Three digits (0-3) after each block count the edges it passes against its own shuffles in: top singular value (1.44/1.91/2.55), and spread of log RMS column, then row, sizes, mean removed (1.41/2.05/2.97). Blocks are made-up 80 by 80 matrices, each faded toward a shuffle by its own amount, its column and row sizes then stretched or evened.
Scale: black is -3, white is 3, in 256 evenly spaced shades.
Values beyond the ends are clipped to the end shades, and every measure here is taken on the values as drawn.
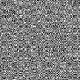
3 0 1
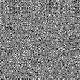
2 0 0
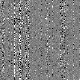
1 3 0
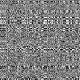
3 0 3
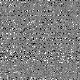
0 1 3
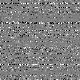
2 0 3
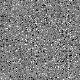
0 1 1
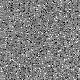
1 0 0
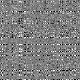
3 2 3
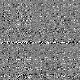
1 2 3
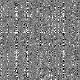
2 3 1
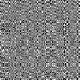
3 3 2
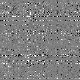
1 2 3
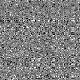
2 0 2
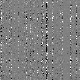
1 3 1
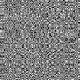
3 1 1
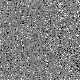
0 2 0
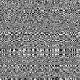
3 0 3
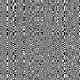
3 3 1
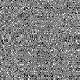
2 0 1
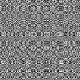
3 0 3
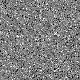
1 0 0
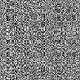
3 2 0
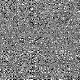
1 1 2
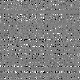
2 2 3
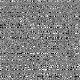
2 1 3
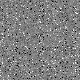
0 1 0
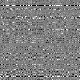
3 0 3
